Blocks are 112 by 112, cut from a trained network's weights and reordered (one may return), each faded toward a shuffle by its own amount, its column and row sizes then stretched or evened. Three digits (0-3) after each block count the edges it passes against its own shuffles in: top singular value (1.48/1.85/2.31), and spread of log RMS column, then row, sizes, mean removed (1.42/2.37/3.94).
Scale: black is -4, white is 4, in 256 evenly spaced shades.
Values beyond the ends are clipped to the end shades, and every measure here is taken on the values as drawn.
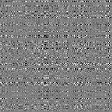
3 2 3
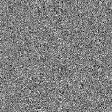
1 1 1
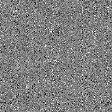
0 2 1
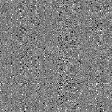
2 2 0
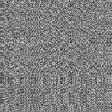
3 1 2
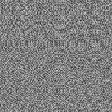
3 0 0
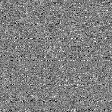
1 0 2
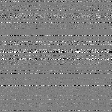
1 1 3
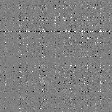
2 2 2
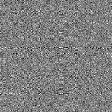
3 1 2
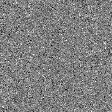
0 1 0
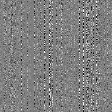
2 3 0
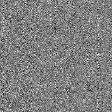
1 2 0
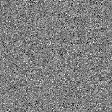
1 1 1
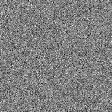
1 0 0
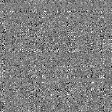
1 2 2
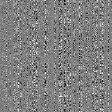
1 3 1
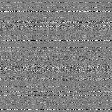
2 0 3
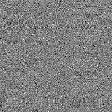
2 1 0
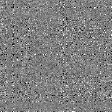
0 2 2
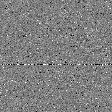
1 0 1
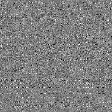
1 1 2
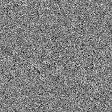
0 0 1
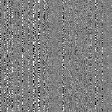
3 3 0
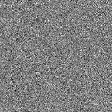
2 1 0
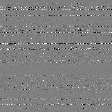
2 0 3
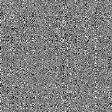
1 2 2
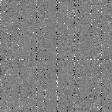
1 2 1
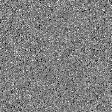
0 1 1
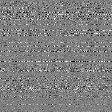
1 0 3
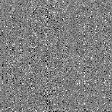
0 2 1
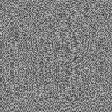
3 0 0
